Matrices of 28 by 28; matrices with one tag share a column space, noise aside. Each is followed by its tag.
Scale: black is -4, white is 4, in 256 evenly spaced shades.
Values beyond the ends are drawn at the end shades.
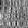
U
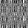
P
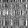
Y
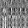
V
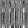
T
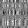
Y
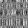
Y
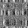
Y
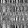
P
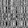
U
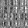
U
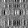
Y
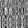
V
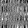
P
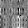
V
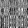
V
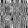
P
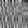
P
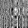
V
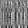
T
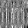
T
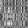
U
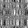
Y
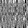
P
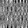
P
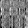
V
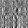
V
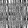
P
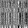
T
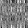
P
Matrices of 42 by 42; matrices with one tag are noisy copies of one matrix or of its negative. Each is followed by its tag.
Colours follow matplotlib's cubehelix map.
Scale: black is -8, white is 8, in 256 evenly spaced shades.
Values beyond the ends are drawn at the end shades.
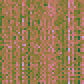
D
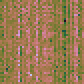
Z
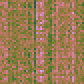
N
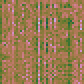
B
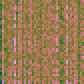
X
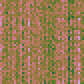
D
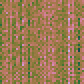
D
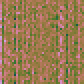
X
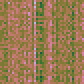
N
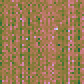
D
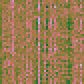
B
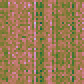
N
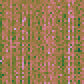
D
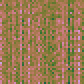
D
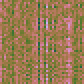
B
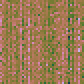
D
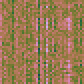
B
